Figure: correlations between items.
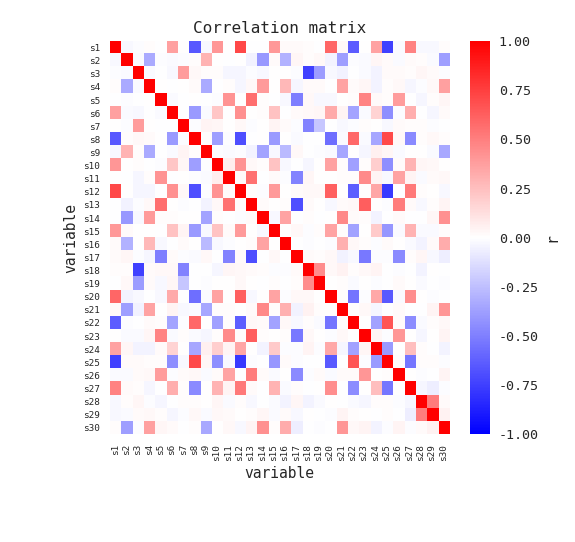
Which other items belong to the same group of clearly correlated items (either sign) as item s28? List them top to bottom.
s29
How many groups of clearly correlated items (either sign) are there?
5
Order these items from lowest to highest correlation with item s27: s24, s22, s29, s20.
s22, s29, s24, s20
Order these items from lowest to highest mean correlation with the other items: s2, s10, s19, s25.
s25, s2, s19, s10
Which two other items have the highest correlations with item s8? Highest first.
s25, s22
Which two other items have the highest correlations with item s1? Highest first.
s12, s20
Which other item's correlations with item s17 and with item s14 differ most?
s13
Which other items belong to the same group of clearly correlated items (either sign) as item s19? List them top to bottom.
s3, s7, s18
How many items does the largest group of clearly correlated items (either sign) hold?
11
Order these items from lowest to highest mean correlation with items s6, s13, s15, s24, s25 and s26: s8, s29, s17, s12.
s17, s8, s29, s12
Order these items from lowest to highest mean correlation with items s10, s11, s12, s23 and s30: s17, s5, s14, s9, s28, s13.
s17, s9, s28, s14, s5, s13
